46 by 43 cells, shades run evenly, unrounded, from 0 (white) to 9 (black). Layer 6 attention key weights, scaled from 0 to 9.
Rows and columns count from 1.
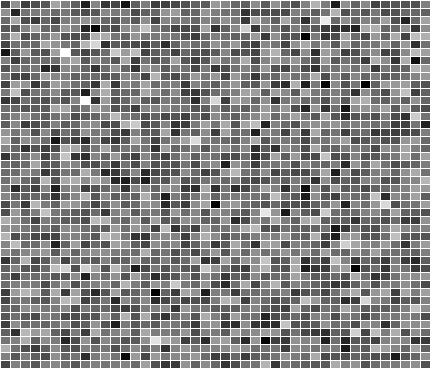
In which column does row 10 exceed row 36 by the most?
18
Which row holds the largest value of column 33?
11
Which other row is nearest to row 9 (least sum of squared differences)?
39
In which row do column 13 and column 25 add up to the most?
45
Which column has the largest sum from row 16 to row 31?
6
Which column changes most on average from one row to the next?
9
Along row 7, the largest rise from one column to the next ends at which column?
8
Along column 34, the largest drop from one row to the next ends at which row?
2
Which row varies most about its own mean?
34
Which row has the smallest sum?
32
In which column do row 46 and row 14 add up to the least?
27
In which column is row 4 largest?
10
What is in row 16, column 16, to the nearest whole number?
6
